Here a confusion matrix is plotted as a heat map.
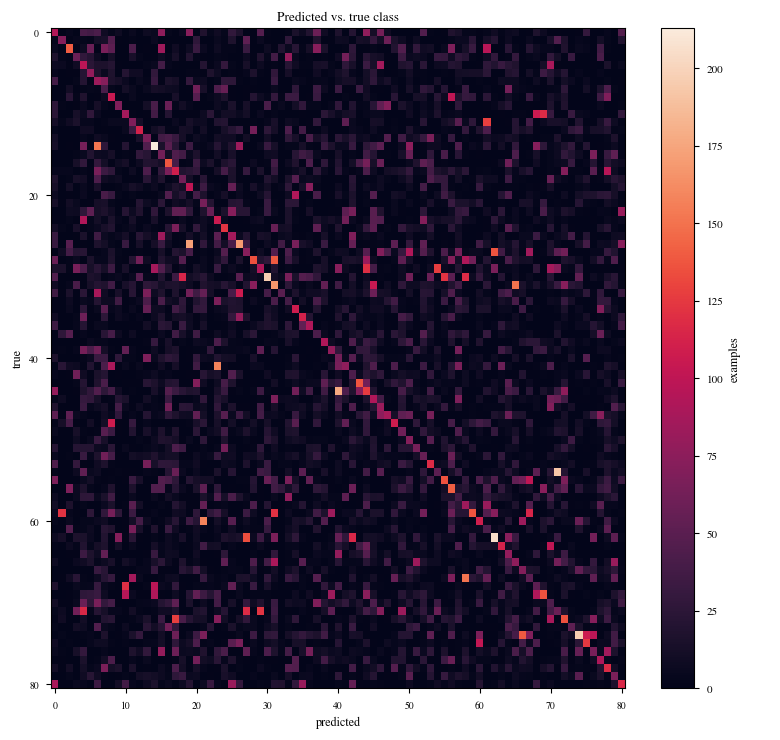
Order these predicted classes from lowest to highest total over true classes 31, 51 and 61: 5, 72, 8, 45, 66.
66, 5, 8, 72, 45
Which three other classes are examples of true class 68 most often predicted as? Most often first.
10, 14, 25
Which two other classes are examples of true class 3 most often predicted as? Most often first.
33, 41
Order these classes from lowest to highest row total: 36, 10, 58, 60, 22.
36, 10, 58, 60, 22
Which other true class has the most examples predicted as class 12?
28
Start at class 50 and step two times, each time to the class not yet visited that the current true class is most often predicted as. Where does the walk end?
13
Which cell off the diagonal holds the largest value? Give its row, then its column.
54, 71
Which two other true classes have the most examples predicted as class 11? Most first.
67, 61
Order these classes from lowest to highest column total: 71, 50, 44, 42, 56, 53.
71, 53, 50, 42, 56, 44
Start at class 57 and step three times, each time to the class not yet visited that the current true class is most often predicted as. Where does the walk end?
4
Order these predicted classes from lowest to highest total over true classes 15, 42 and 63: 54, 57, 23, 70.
54, 23, 57, 70
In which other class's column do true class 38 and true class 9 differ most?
47
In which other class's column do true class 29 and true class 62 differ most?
27
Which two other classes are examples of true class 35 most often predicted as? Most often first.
26, 4
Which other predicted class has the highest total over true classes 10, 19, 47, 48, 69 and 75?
68
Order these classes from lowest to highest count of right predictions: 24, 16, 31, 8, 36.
36, 8, 24, 16, 31
